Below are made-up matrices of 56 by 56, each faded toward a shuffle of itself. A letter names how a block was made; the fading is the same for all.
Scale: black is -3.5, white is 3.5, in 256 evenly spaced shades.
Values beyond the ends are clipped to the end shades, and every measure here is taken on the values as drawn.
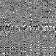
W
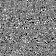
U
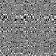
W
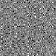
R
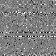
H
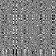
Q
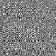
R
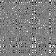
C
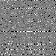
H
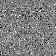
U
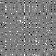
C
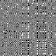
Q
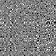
R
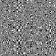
R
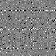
W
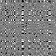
Q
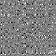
W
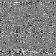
H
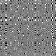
Q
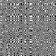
Q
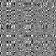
Q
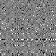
W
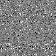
U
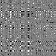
Q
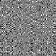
R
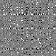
W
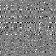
W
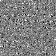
U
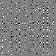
C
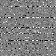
H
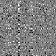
R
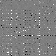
C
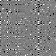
C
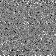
U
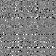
W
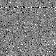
U
